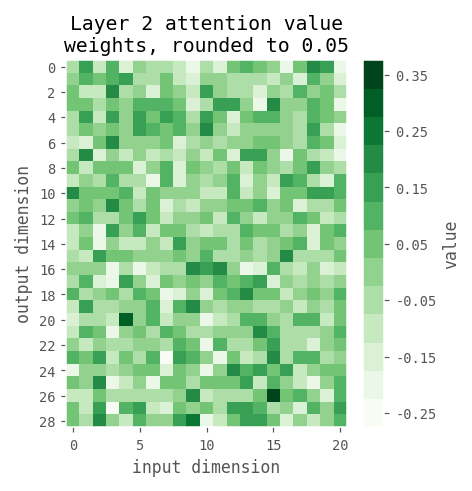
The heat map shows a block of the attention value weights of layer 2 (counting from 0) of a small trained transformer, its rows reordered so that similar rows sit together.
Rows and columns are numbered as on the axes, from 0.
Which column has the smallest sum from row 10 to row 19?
7
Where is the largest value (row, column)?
26, 15
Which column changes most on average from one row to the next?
10
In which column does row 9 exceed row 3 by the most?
20
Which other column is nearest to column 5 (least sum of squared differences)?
13
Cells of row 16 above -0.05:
9
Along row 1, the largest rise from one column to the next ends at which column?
18
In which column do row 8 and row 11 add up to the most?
3
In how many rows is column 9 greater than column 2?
13
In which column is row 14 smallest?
2
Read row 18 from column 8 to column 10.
-0.15 0 -0.15
